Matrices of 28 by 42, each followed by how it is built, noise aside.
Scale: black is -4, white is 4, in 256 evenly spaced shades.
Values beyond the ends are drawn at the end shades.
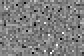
sparse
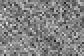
Toeplitz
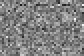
low rank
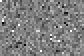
sparse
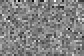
uneven rows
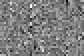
uneven columns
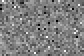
sparse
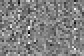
uneven columns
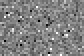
sparse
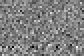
uneven rows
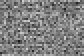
blocks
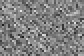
Toeplitz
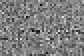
uneven rows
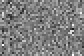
uneven columns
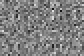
low rank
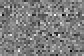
uneven rows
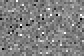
sparse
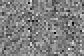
uneven columns
